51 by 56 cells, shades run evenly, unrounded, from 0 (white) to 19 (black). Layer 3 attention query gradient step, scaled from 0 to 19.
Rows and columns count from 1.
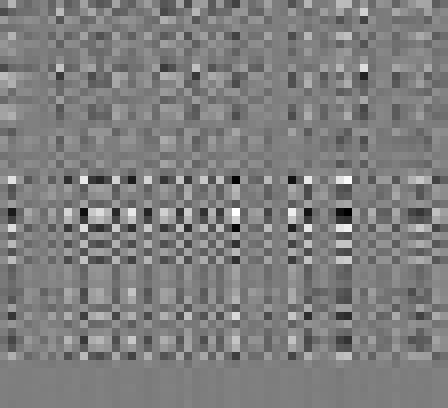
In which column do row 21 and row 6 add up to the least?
21
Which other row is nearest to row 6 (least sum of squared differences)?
19
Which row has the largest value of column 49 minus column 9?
27
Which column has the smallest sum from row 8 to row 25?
1
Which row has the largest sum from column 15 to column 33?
9
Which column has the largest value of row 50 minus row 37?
17
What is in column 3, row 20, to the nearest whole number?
10
